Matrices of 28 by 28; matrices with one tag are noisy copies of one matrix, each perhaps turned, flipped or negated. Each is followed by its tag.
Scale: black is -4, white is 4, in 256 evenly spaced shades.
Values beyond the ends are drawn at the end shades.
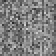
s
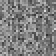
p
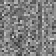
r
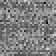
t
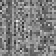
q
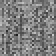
t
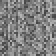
p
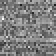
r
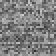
s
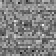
p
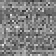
t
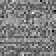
r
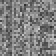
q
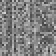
q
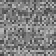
t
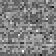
s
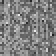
p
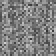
t
